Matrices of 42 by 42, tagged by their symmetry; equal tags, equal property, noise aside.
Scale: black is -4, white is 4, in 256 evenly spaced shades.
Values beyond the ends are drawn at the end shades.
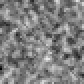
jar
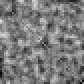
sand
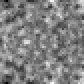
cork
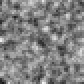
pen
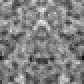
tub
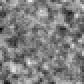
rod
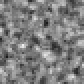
rod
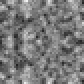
cork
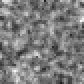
jar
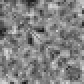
sand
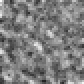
pen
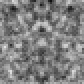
tub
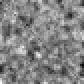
jar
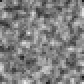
jar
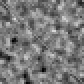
pen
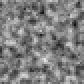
rod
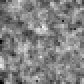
jar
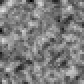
sand
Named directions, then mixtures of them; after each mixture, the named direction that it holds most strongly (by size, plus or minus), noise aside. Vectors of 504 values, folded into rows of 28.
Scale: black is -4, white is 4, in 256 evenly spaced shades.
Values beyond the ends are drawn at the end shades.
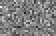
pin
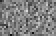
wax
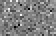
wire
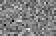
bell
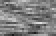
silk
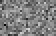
bell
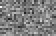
pin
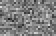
pin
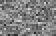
bell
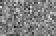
pin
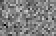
wax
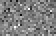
wire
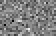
bell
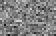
bell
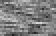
silk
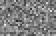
bell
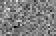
wire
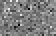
wire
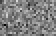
wax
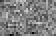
wax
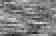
silk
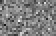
bell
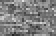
silk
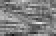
silk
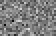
bell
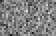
wax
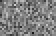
wax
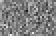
wax
